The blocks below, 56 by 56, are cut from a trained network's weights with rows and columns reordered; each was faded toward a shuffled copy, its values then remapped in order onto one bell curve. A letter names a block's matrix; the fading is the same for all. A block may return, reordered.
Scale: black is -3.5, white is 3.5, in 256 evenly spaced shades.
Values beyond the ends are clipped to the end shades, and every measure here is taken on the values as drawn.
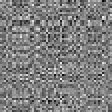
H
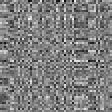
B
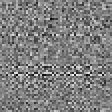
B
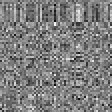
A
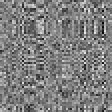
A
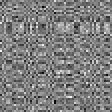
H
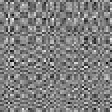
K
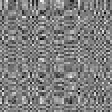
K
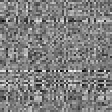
B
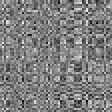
H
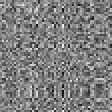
A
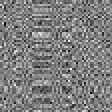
H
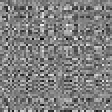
B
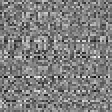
B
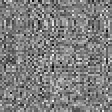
A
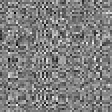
A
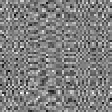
H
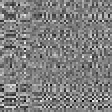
B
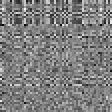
B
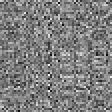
A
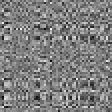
B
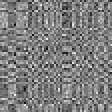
K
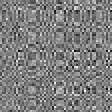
K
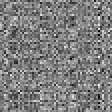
A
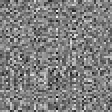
A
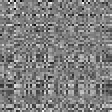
B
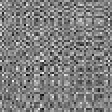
K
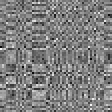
H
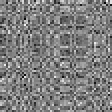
H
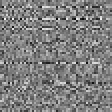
B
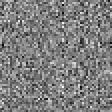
A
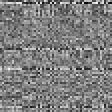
B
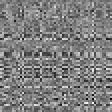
B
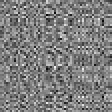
H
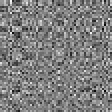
H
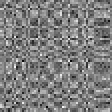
K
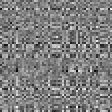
B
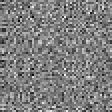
A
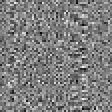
A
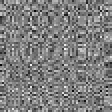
H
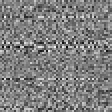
B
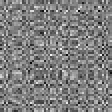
K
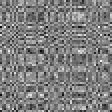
K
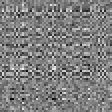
B
